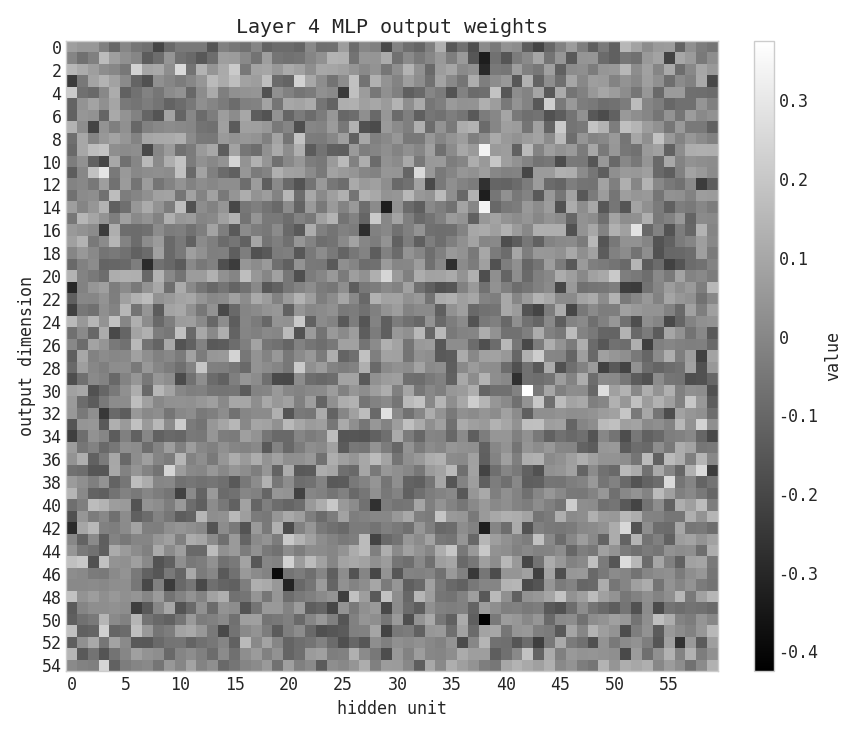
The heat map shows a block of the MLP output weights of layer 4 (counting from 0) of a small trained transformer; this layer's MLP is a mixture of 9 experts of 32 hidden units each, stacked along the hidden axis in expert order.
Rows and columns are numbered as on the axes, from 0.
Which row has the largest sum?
33
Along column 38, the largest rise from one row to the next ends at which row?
14
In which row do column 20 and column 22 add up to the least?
47
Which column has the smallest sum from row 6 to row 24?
55
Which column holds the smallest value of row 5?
43
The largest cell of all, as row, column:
30, 42
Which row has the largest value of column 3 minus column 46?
1
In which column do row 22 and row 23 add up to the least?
0
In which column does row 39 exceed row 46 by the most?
19
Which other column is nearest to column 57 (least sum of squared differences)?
5
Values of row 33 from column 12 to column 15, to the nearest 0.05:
-0.05 0.05 0.1 0.15
